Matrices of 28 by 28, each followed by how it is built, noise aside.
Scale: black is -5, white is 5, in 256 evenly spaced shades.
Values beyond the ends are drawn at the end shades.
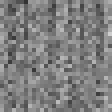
blocks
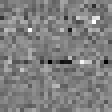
uneven rows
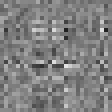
low rank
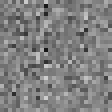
uneven columns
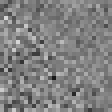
lower triangular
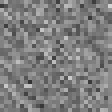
Toeplitz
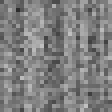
blocks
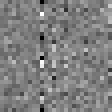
uneven columns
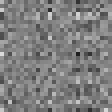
low rank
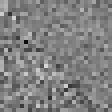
lower triangular
